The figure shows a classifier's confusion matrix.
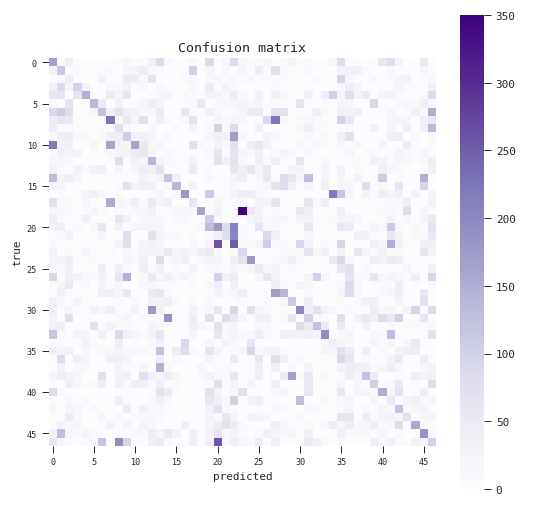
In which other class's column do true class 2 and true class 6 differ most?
46
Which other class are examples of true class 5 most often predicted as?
39
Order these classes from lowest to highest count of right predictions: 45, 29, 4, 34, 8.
34, 8, 29, 4, 45
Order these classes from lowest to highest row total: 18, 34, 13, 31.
34, 13, 18, 31
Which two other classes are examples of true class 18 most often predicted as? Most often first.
23, 43
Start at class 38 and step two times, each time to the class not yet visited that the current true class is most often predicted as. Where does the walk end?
45
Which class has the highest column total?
22
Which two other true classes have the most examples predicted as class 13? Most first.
37, 35
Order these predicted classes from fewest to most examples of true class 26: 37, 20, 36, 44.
37, 44, 36, 20
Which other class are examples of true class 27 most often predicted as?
36
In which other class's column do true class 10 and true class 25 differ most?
0
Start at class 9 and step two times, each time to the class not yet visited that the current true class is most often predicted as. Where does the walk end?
20
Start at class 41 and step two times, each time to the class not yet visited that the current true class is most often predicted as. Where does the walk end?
12
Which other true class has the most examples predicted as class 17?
1
